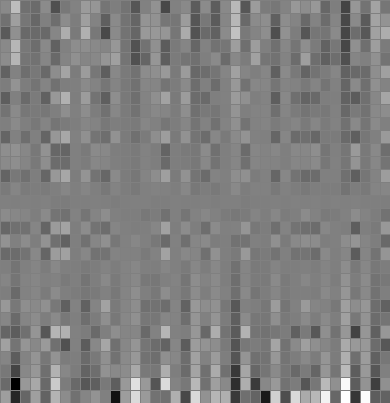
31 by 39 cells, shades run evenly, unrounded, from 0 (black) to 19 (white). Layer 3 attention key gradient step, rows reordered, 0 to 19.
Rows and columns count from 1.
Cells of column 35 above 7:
26
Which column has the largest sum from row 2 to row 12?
24
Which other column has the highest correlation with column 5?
36
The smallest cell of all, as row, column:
30, 2
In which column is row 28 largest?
35
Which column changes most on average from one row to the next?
17
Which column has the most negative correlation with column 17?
10
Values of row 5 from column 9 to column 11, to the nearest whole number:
10 10 11
